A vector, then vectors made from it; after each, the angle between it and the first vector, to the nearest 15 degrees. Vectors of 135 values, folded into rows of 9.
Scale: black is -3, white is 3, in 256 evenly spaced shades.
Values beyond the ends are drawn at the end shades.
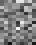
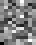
90 degrees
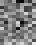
165 degrees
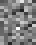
30 degrees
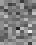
120 degrees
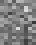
45 degrees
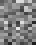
15 degrees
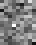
60 degrees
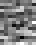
120 degrees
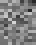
105 degrees
